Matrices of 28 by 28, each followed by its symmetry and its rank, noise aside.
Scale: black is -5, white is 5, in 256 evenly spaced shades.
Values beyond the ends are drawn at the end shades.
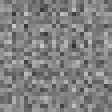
no symmetry, rank three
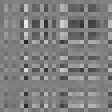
no symmetry, rank one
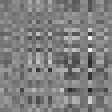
no symmetry, rank two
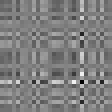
symmetric, rank one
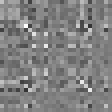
symmetric, rank three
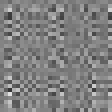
no symmetry, rank two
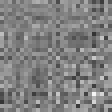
symmetric, rank three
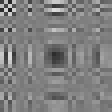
symmetric, rank one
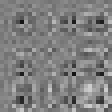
symmetric, rank two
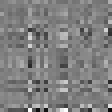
no symmetry, rank two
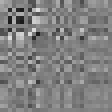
symmetric, rank two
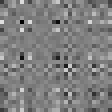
symmetric, rank two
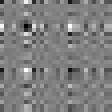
symmetric, rank one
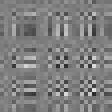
symmetric, rank one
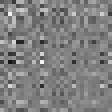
no symmetry, rank three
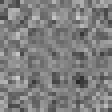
symmetric, rank three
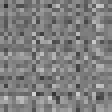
no symmetry, rank three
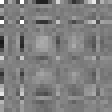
symmetric, rank one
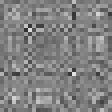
symmetric, rank three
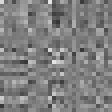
no symmetry, rank three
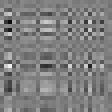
no symmetry, rank one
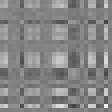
symmetric, rank one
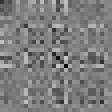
symmetric, rank three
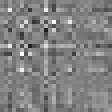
symmetric, rank three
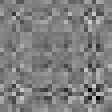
symmetric, rank two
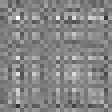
symmetric, rank two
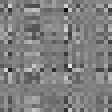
no symmetry, rank two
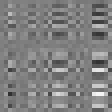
no symmetry, rank one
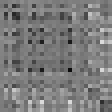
symmetric, rank two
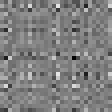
antisymmetric, rank two
